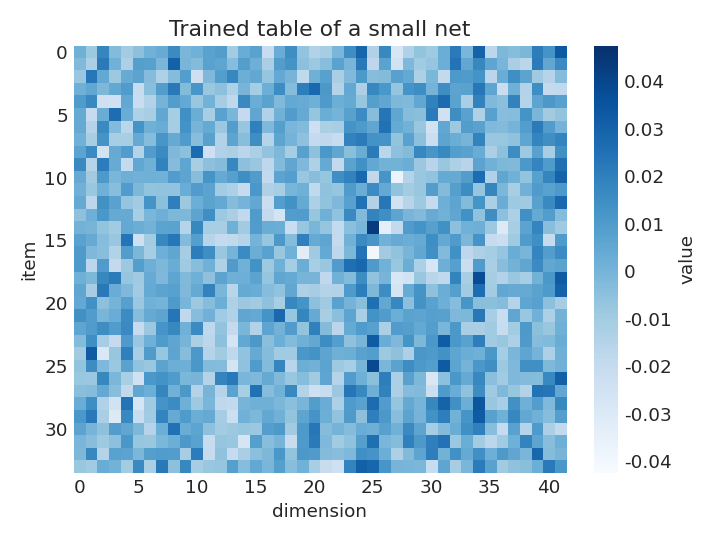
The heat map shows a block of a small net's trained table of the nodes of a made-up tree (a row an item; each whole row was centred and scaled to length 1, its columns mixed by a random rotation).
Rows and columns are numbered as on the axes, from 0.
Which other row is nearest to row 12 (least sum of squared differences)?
0
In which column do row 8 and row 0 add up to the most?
41
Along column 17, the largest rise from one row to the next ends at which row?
21
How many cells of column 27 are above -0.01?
24
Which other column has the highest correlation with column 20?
4
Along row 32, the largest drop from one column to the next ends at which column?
11
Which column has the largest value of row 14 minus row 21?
25
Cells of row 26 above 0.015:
7
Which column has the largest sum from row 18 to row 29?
34
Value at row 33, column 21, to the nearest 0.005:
-0.02
